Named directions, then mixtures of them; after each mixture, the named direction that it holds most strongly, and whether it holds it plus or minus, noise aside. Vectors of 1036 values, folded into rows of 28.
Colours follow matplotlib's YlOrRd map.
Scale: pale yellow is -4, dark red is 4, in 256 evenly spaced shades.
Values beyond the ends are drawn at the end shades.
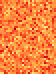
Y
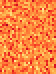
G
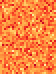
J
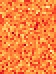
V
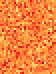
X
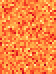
J, minus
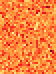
V, minus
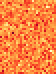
V, plus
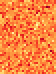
V, minus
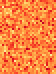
G, plus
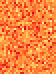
X, plus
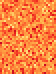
J, minus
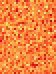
X, minus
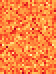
Y, plus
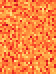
G, plus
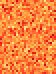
J, minus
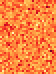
V, minus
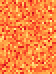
X, plus
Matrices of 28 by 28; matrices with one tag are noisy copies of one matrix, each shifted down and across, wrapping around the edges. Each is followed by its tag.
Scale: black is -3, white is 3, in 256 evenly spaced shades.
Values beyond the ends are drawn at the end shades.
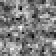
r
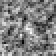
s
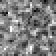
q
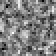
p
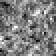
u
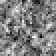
u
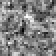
s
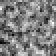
q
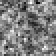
u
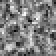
p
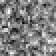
q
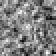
u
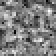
r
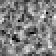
p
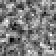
q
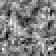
s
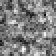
r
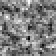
r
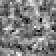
r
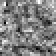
r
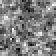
u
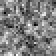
u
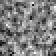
q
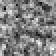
r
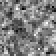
u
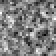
p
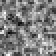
q
